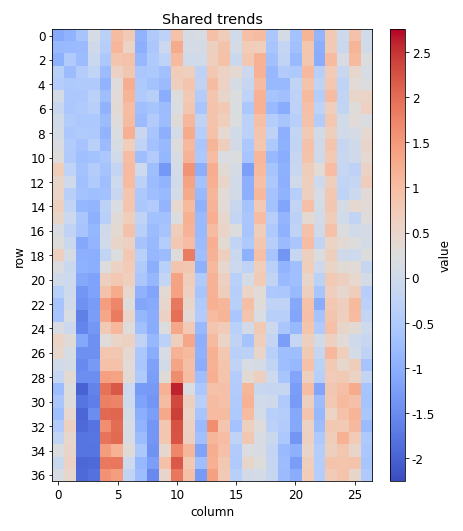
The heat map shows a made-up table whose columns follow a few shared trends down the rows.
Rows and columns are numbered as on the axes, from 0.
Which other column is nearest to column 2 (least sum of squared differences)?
3
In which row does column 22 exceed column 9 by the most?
11
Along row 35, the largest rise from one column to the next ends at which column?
4
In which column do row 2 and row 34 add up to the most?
10
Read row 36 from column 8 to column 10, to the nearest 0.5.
-1.5 0.5 2
